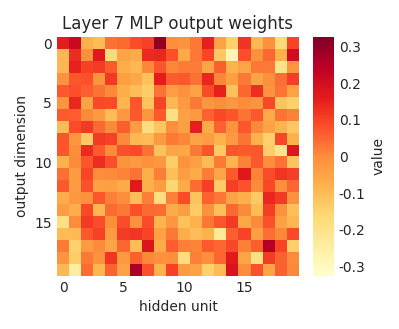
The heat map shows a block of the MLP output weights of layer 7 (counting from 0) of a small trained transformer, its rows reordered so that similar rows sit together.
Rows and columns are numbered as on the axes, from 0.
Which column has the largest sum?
2
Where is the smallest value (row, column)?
1, 14
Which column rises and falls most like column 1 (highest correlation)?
8
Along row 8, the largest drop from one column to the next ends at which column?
19
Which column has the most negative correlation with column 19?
13
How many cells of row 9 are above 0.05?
10
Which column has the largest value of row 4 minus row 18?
16
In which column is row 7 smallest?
7
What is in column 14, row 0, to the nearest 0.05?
-0.15
